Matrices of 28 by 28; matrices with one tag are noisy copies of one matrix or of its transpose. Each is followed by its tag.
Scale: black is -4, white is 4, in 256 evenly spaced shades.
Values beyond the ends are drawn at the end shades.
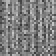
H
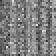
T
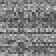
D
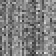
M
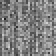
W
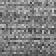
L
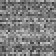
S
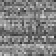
M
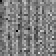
H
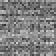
S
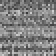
T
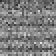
T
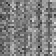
T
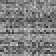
D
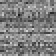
D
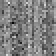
D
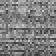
L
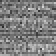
W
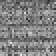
T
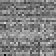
S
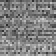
W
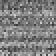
T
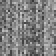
M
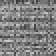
H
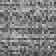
L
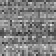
M
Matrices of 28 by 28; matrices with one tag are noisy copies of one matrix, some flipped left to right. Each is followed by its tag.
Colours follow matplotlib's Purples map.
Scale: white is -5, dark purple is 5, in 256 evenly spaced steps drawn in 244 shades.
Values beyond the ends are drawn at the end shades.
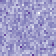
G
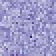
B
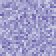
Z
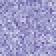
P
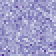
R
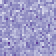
G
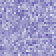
P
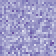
P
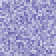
Z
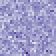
Z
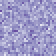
P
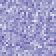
G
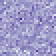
G
